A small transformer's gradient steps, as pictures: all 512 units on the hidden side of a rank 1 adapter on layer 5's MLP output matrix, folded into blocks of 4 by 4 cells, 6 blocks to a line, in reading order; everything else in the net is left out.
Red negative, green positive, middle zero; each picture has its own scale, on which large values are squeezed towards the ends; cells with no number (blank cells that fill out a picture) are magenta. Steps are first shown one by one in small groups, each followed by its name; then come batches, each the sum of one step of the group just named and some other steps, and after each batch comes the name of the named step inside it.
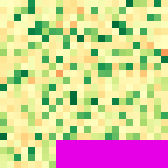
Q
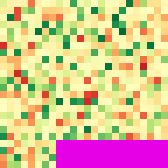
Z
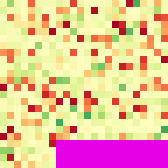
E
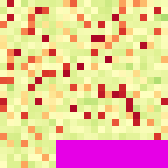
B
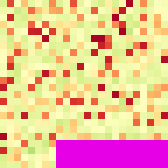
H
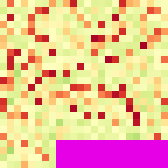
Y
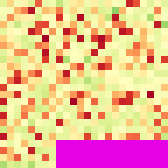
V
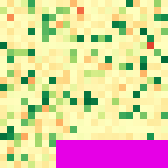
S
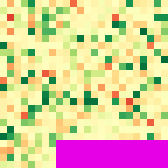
S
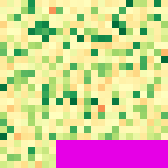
Q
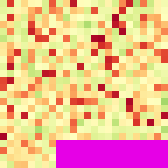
H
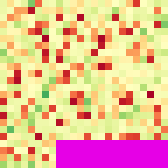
V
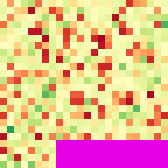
V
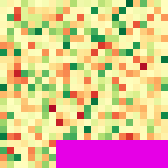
Z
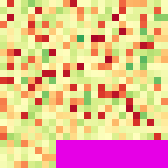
B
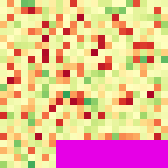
V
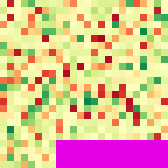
B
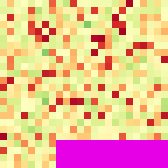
H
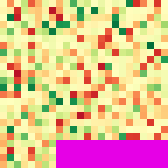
Z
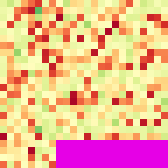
V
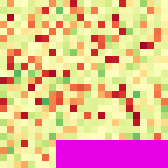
Y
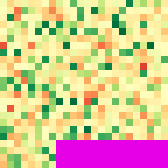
Z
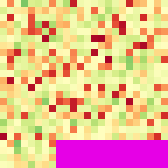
B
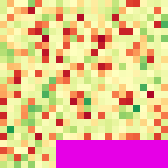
V
